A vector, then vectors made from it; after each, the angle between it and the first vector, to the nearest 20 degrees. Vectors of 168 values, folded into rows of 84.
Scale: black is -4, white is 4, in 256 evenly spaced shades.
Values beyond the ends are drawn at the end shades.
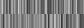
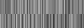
80 degrees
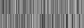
80 degrees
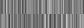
140 degrees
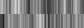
60 degrees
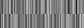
140 degrees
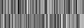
160 degrees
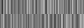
160 degrees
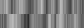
100 degrees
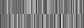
120 degrees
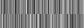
80 degrees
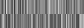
140 degrees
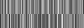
120 degrees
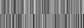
100 degrees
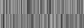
40 degrees
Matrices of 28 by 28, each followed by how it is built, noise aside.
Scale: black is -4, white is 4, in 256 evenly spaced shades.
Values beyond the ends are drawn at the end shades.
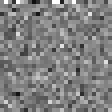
uneven rows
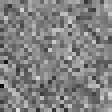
Toeplitz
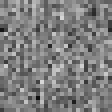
blocks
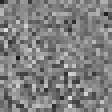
lower triangular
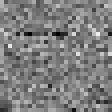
uneven rows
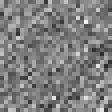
Hankel
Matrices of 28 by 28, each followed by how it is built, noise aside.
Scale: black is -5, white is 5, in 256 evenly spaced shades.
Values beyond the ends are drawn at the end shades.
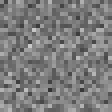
repeating columns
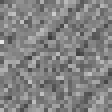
Hankel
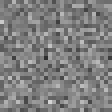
repeating columns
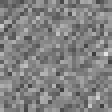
Hankel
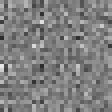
low rank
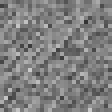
Hankel
